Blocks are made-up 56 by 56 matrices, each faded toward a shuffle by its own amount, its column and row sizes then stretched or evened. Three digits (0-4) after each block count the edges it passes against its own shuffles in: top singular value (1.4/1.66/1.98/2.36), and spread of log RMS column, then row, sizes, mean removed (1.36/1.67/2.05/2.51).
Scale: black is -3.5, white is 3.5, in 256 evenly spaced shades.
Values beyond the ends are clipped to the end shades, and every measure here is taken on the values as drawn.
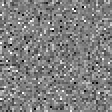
1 1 0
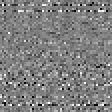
3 0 4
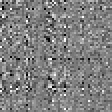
3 4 3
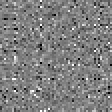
2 3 2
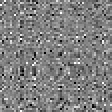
3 2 2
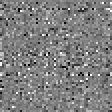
2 1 4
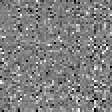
3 3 1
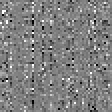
3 4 0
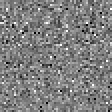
1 1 1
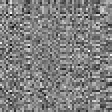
4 3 1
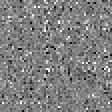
0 2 2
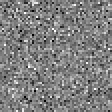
0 0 0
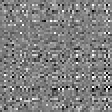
4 3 4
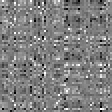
4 4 2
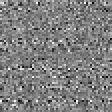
2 0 4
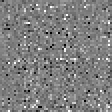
0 2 2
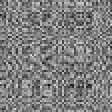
4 1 3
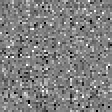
2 1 0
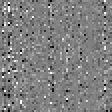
1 4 0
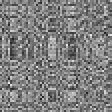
4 3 0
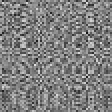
4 2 1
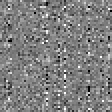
1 4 0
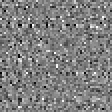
3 0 2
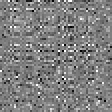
4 3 3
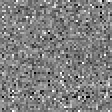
0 1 2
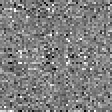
2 2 3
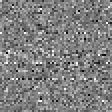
1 0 3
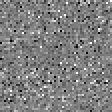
0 0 3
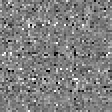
0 2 3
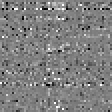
2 2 4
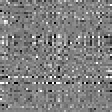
4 1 4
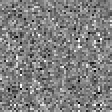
2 2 2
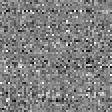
1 2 4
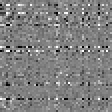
4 3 4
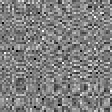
4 2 1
